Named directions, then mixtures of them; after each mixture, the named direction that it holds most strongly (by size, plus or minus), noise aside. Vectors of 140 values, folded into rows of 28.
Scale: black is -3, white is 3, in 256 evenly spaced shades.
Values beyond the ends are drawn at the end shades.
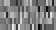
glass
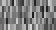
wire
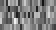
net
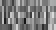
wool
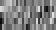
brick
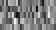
net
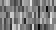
glass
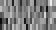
wire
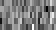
brick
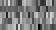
glass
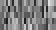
wire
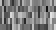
wool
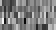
wool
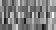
wool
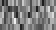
net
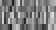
wool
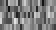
net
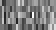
wool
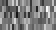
net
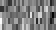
brick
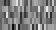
glass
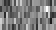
brick
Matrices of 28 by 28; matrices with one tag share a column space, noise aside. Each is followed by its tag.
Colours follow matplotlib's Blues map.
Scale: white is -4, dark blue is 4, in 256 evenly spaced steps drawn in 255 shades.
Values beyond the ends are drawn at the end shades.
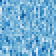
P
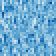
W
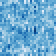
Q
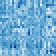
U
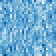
Q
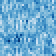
W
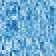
P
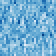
W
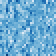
Q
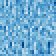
U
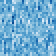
W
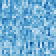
U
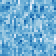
W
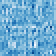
U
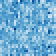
Q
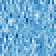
W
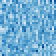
Q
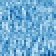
P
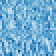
P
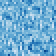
P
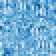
U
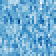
W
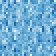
Q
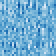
U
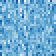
Q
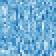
P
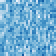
Q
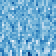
P
